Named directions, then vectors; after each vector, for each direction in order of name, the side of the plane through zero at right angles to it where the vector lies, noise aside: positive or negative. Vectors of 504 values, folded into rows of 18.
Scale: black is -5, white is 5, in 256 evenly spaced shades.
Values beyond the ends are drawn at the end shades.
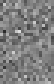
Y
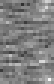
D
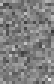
positive, negative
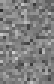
negative, positive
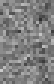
negative, negative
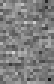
negative, positive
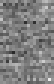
positive, negative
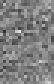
positive, positive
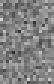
positive, negative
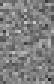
negative, positive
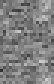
positive, positive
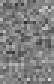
positive, negative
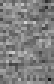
negative, positive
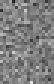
negative, positive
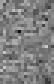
negative, negative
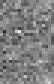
positive, positive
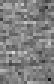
negative, positive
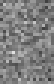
negative, positive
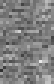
positive, positive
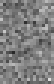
positive, negative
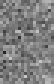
positive, positive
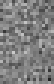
negative, positive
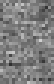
negative, positive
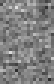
negative, positive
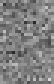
positive, negative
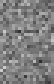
negative, negative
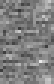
positive, positive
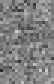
positive, positive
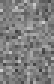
negative, negative
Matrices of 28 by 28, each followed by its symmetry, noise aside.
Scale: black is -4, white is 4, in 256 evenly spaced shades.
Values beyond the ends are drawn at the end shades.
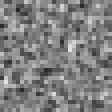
antisymmetric.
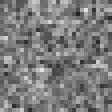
no symmetry.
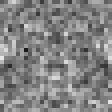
mirrored left to right.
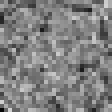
symmetric across the other diagonal.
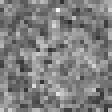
symmetric.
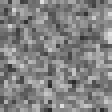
no symmetry.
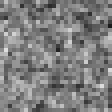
antisymmetric.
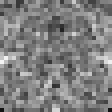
mirrored left to right.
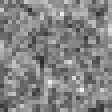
no symmetry.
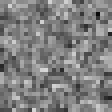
antisymmetric.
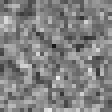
no symmetry.
